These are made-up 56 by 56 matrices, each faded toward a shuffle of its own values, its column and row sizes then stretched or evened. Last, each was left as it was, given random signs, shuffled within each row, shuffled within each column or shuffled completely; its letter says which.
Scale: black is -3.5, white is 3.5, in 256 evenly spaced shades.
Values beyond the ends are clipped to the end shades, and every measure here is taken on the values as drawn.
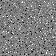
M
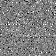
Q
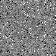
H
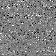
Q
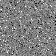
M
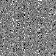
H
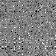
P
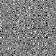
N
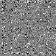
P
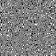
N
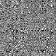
N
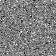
M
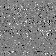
Q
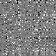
N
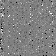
H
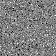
M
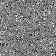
M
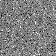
M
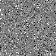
H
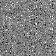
H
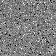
M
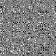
N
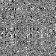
N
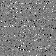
Q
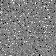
M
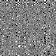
N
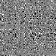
N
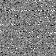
Q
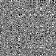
N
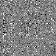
P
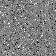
M
